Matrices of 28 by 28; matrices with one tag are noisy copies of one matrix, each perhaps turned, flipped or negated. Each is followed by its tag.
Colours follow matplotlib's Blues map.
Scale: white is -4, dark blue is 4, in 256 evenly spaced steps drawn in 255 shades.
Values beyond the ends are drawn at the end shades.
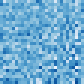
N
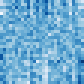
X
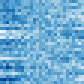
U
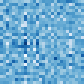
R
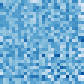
N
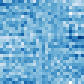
X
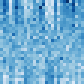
U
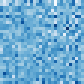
N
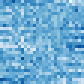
X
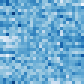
X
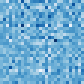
R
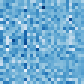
R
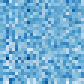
N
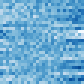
U
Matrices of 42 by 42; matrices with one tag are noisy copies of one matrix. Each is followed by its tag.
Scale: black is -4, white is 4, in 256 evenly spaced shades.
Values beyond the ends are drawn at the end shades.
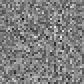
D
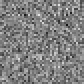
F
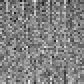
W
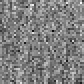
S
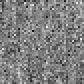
S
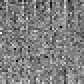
W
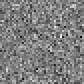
D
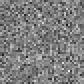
F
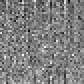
W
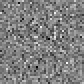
D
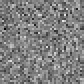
F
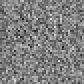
D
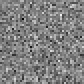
D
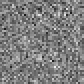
F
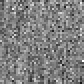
S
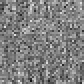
S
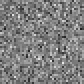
F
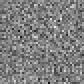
D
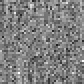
S
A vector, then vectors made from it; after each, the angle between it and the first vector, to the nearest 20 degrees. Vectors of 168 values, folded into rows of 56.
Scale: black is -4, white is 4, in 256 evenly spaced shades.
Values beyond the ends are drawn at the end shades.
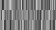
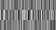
60 degrees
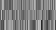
140 degrees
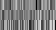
140 degrees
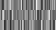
20 degrees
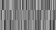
20 degrees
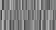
40 degrees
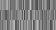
100 degrees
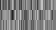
100 degrees
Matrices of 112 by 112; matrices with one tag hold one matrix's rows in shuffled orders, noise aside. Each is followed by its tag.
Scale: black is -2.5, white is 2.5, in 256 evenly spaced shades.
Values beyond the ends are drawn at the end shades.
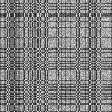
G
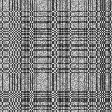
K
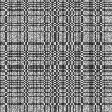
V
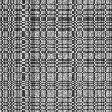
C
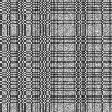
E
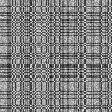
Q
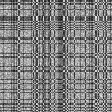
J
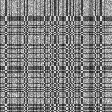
V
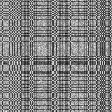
K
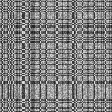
C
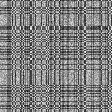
Q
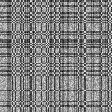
Q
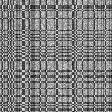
C
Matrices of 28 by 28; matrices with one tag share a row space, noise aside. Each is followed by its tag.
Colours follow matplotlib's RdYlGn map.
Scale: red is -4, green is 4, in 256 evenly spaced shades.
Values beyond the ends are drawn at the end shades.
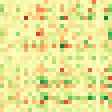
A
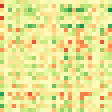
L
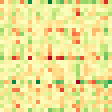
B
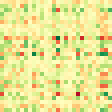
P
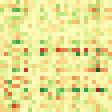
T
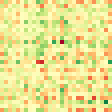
A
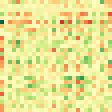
L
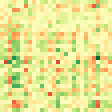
T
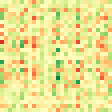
P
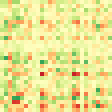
T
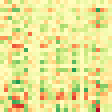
T
